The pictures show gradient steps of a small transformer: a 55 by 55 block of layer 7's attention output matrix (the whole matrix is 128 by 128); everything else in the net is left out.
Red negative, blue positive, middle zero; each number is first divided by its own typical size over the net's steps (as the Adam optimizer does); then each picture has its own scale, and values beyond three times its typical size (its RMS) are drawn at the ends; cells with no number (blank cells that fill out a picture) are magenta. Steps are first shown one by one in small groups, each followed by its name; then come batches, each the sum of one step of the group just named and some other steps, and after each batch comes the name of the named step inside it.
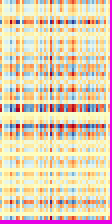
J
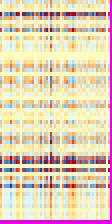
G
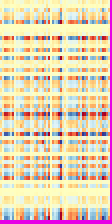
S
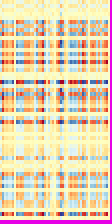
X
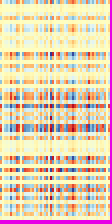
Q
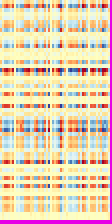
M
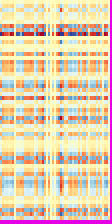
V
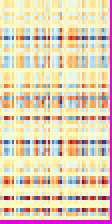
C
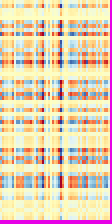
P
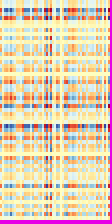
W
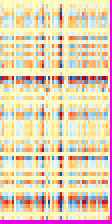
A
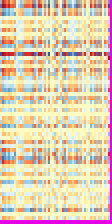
P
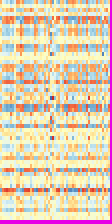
Q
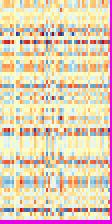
V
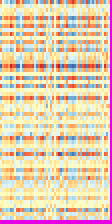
V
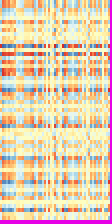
V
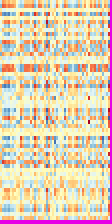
P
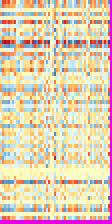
P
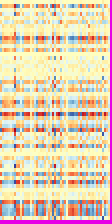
S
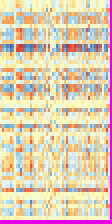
W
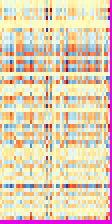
W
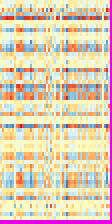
W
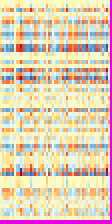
C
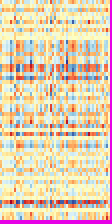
J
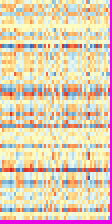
Q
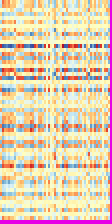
S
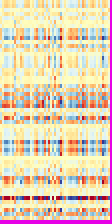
C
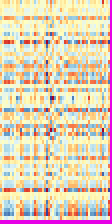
S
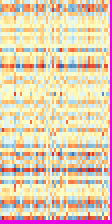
P
